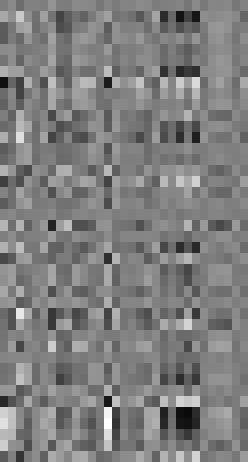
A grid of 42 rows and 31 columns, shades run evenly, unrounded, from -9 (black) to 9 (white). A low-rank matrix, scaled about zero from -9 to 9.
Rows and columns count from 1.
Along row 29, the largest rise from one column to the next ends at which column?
3
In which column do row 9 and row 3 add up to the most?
7
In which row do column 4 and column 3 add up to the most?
29
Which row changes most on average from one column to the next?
8
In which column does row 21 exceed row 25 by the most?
24
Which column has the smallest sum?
23
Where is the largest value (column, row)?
14, 39
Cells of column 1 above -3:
38
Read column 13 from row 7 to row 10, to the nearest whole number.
0 -1 -1 -1
